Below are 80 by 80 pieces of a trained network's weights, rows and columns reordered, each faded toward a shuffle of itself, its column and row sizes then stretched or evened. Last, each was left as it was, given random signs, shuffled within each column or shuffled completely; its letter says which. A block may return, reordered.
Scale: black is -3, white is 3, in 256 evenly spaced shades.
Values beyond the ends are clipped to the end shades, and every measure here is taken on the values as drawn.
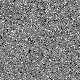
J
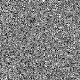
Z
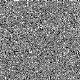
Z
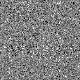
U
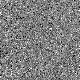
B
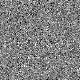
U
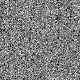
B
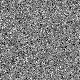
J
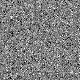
B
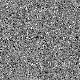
U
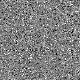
U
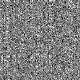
Z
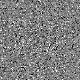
Z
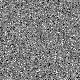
J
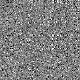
Z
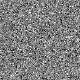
U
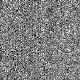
Z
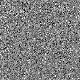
U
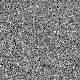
U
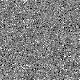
Z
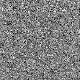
U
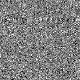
Z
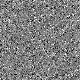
U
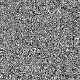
Z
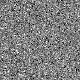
B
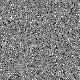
B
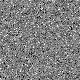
J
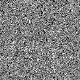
U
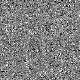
U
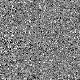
U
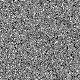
B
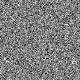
U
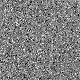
J
